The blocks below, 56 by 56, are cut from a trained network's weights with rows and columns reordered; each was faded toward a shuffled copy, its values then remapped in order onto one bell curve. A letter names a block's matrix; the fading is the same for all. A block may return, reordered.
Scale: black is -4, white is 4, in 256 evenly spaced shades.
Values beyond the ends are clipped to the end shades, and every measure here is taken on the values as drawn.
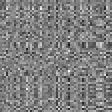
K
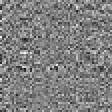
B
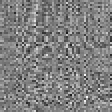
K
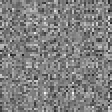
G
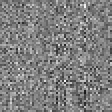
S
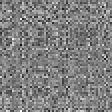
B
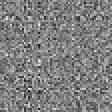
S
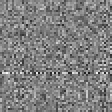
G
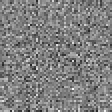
S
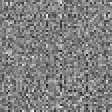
S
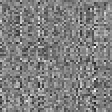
K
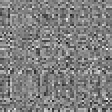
B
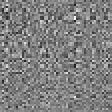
K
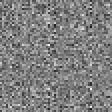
S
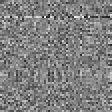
G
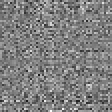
B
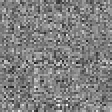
S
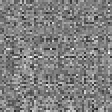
B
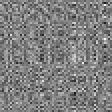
K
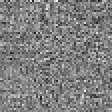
S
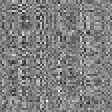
K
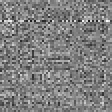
G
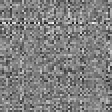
G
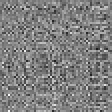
B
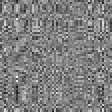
K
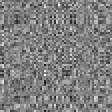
K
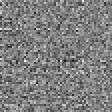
S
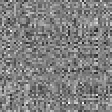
B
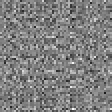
B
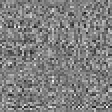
B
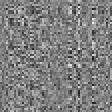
K
